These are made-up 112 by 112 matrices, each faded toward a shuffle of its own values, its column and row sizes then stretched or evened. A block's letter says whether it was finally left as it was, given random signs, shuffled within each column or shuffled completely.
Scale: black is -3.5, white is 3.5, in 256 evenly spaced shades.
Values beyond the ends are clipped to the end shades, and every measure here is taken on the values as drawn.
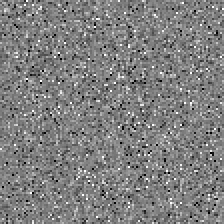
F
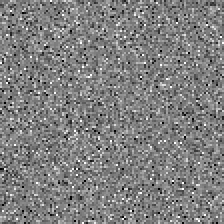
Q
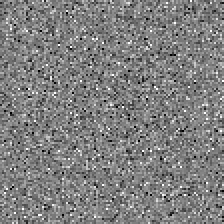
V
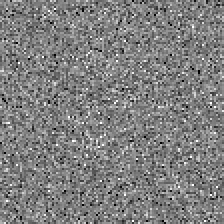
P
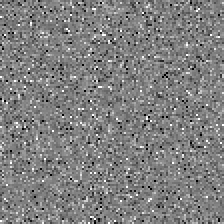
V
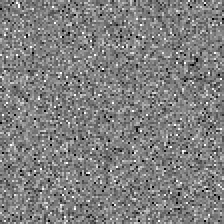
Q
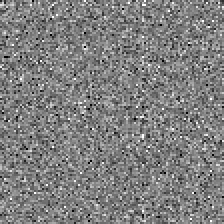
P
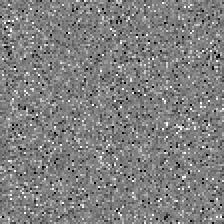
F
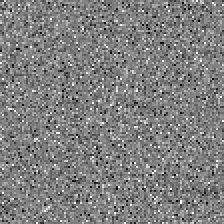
Q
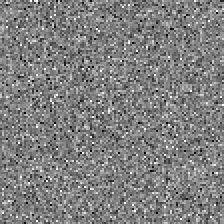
F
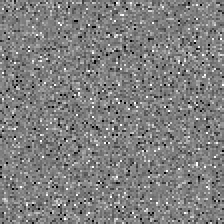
P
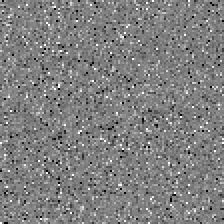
F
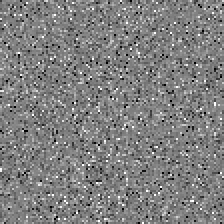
F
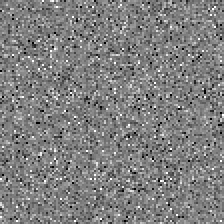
P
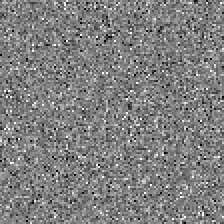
P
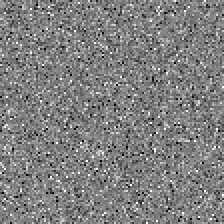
Q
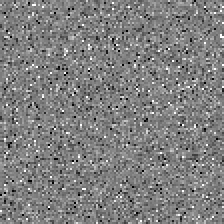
V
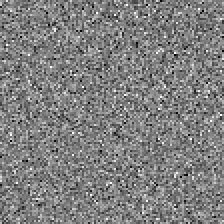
Q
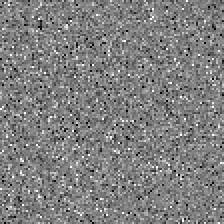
F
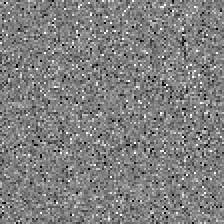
V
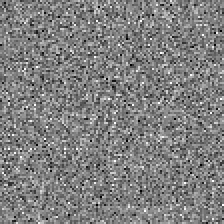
Q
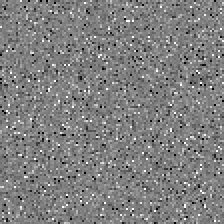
Q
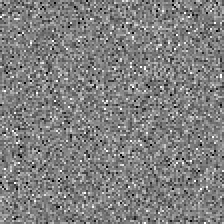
Q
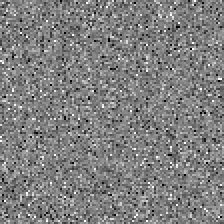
V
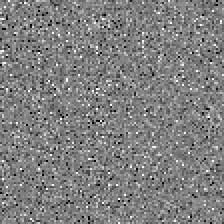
P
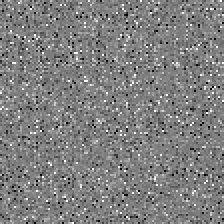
V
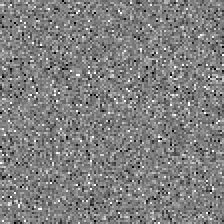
V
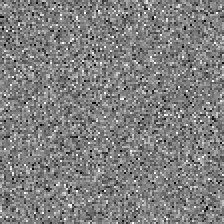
Q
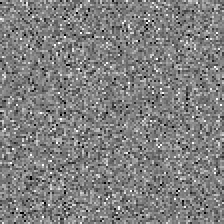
F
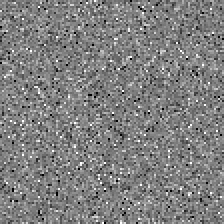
F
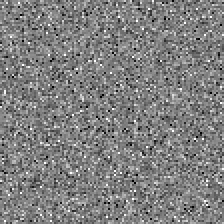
Q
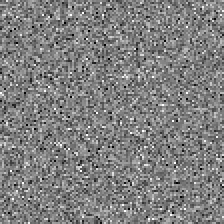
Q
